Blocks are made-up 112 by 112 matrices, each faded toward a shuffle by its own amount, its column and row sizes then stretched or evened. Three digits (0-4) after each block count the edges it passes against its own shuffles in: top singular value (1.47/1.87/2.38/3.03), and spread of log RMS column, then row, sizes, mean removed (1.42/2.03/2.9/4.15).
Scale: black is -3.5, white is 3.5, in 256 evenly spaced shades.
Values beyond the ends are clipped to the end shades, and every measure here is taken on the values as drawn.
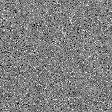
1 0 1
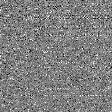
2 0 2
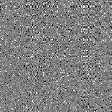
3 2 1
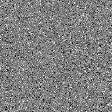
1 2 0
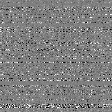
2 1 4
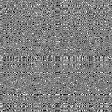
4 0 3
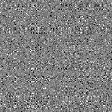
3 1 2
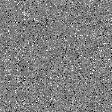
0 2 1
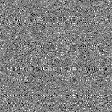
3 0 2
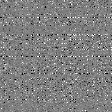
2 2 3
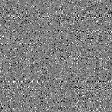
3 1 2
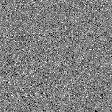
1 0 1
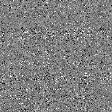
0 2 2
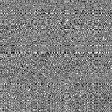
4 0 3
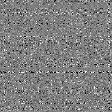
2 2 3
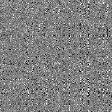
2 3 2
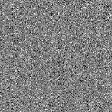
2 1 1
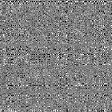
3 2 3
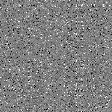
2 1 1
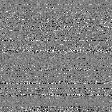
1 0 4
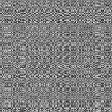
4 0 4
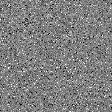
2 0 1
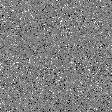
0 0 1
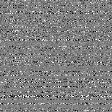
0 0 4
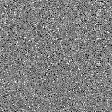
2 0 0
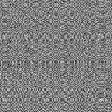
4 0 2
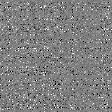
1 2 3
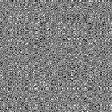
4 1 2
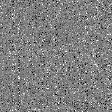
0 2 1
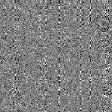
3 3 0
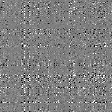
3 3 3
